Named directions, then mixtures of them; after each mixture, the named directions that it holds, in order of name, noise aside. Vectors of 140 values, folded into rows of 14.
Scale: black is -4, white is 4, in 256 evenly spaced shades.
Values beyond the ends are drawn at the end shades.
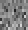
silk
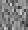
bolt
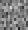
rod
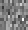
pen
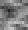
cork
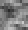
cork.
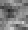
cork.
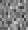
rod, silk.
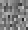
pen, rod.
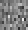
pen, rod.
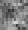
cork, rod.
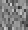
bolt.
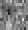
cork, pen.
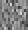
bolt.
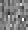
pen, rod.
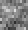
cork, silk.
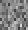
rod, silk.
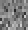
silk.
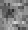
cork, rod.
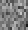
bolt, rod.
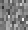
pen.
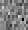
pen.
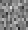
rod.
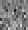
silk.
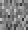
pen, silk.
